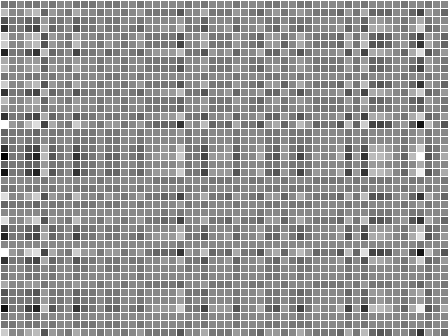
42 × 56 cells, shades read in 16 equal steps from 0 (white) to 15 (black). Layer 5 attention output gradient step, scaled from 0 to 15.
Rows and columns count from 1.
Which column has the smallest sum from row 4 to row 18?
1
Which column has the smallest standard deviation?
50
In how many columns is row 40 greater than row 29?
9
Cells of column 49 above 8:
9
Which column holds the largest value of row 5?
53
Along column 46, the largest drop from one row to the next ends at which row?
16
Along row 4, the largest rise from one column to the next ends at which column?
54
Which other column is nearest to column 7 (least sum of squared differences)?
35
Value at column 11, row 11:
7
